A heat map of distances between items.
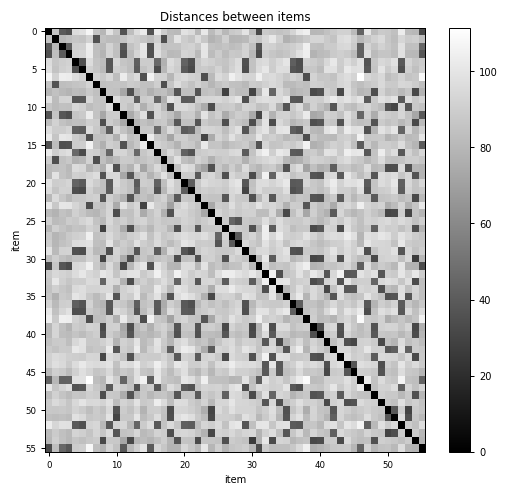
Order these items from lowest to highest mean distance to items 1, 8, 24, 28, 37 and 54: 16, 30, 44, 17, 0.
30, 17, 16, 0, 44
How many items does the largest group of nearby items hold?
12
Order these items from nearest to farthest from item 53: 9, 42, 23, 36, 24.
24, 42, 23, 36, 9
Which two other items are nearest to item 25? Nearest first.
28, 27
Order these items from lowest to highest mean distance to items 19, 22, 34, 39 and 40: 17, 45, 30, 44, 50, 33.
30, 33, 45, 44, 50, 17
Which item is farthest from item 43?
32
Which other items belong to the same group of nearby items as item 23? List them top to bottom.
6, 14, 38
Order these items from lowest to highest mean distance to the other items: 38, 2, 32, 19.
19, 2, 38, 32
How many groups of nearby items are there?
8
